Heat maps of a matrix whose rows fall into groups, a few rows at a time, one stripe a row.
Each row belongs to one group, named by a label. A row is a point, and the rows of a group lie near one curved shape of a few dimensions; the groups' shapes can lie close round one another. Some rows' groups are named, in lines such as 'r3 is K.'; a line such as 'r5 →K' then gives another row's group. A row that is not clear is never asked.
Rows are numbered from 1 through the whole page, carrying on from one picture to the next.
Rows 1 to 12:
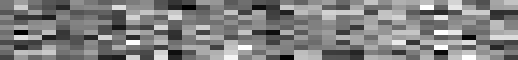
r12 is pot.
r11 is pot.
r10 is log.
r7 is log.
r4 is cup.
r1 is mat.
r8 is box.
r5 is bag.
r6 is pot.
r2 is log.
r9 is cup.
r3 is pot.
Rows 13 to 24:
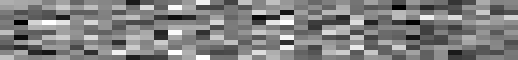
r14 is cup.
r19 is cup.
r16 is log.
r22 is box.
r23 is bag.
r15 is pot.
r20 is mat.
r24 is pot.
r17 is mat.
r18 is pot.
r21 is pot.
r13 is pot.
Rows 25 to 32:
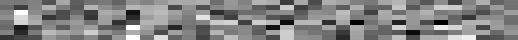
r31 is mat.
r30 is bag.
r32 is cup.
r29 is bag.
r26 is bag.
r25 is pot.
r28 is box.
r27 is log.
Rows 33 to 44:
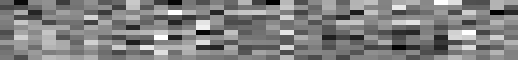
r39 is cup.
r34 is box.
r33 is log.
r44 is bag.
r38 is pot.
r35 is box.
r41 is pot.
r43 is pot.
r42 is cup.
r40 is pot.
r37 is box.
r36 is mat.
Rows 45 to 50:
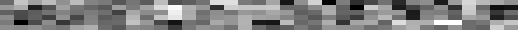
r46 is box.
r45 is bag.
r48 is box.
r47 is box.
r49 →log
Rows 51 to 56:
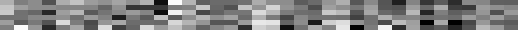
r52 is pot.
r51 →cup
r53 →cup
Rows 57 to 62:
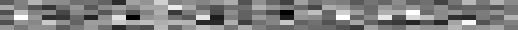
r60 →box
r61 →cup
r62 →pot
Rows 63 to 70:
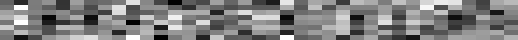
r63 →log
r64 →log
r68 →cup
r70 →mat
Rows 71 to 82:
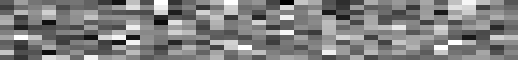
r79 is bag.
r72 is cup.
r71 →pot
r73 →pot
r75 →cup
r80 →log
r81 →cup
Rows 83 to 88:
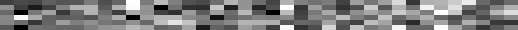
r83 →cup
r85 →log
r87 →box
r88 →bag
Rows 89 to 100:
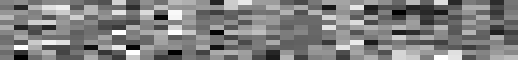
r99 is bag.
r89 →log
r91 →cup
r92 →cup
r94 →cup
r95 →box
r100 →log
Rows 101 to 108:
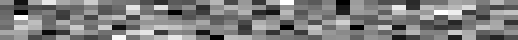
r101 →mat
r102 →cup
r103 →log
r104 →log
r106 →bag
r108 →box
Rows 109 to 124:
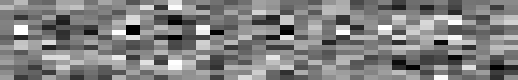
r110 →cup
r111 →pot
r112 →log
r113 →log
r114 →box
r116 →log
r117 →pot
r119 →bag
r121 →cup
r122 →box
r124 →log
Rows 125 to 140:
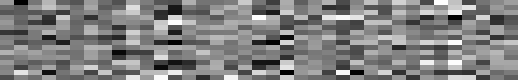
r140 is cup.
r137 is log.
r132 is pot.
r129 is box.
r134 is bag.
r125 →log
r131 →bag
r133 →log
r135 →pot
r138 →mat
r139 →bag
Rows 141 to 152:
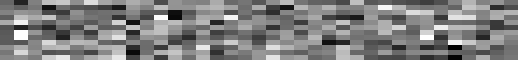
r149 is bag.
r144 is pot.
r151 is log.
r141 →mat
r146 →cup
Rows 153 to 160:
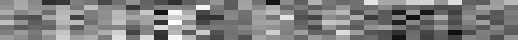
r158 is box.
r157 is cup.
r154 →pot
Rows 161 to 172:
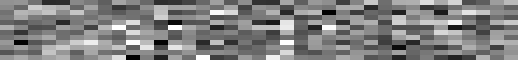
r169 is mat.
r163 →bag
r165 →log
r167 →bag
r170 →cup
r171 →bag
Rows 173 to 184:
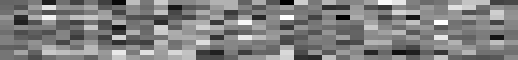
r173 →pot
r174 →bag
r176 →mat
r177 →log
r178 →pot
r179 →box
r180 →log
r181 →pot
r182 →bag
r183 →cup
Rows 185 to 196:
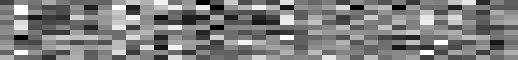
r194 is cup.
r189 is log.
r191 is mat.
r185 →cup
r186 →box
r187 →log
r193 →log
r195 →log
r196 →cup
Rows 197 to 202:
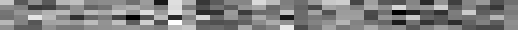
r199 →cup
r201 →cup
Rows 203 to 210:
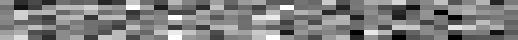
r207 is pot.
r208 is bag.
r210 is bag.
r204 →mat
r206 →bag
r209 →box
